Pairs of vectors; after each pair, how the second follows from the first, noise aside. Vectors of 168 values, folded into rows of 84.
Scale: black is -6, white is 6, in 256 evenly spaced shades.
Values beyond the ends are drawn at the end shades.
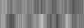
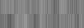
wrapped around, negated, shrunk.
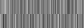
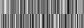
scaled up.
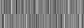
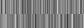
reversed.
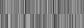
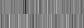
partly zeroed.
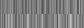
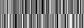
scaled up.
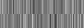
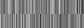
wrapped around.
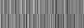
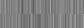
wrapped around, shrunk.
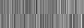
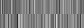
wrapped around, negated.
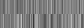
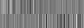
wrapped around, negated, partly zeroed.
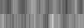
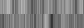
negated.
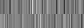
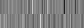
partly zeroed.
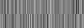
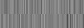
wrapped around, shrunk.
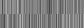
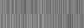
wrapped around, shrunk.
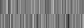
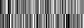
scaled up.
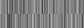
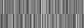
wrapped around, negated.
